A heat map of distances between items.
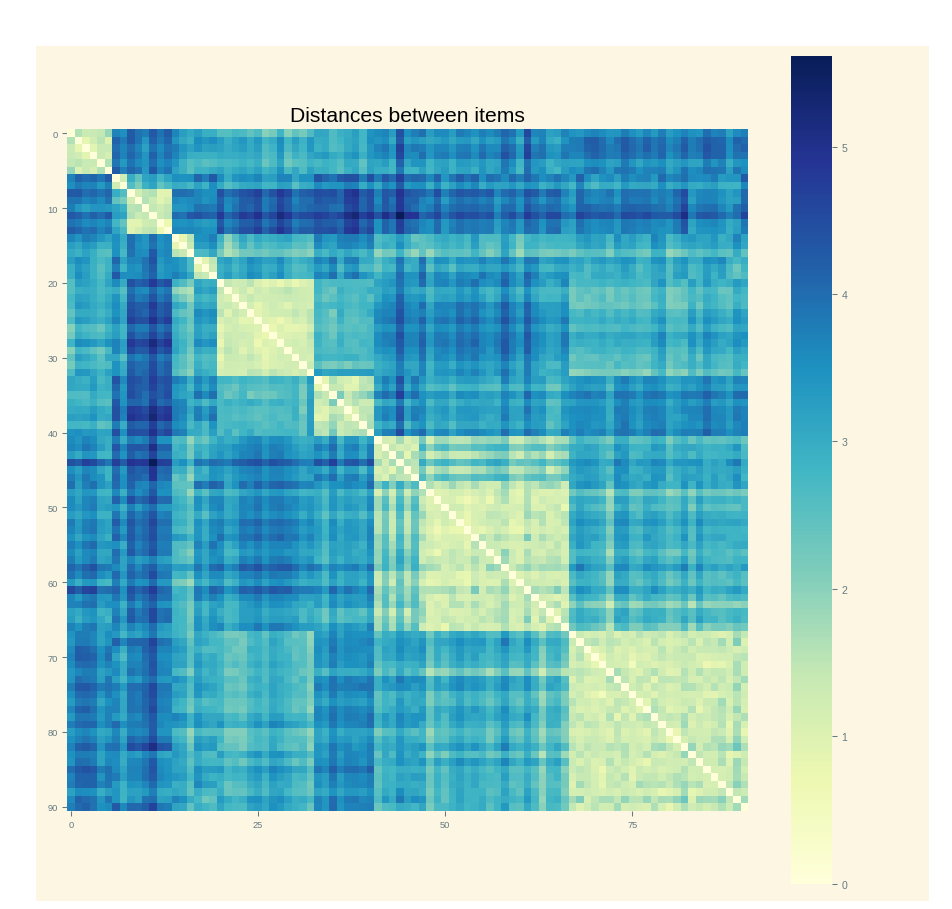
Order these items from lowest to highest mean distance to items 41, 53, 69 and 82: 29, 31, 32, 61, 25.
61, 32, 31, 29, 25
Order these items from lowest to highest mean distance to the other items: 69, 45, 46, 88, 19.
88, 69, 45, 46, 19
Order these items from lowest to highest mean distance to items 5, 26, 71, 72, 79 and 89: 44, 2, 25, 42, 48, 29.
48, 29, 25, 42, 2, 44
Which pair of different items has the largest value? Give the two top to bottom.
11, 44
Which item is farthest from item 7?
44
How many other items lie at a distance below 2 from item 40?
6
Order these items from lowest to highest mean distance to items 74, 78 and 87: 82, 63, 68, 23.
68, 82, 63, 23
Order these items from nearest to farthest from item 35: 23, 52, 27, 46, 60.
27, 23, 60, 52, 46
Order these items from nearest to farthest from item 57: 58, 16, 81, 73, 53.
53, 58, 16, 81, 73
